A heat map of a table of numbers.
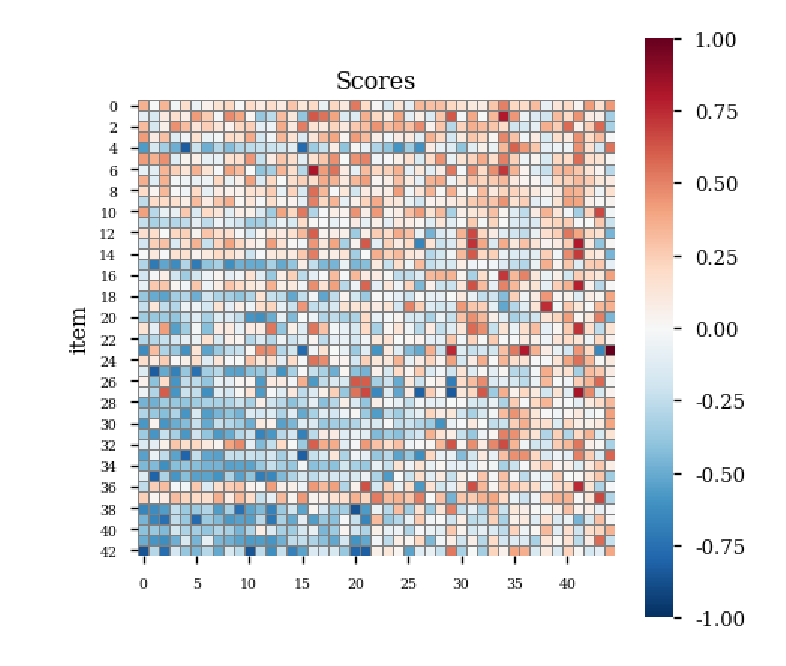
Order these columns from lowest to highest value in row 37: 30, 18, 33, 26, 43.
18, 30, 33, 26, 43
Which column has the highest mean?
41
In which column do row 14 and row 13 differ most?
26
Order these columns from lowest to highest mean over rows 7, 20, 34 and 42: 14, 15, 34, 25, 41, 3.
14, 3, 25, 15, 34, 41
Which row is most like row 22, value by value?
11
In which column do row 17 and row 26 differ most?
16
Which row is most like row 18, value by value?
28
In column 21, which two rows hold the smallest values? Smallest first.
42, 39
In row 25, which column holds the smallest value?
1
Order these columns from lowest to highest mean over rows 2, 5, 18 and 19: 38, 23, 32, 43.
23, 32, 43, 38
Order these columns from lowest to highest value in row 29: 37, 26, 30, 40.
30, 26, 40, 37
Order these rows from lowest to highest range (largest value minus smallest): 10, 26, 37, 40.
40, 10, 37, 26
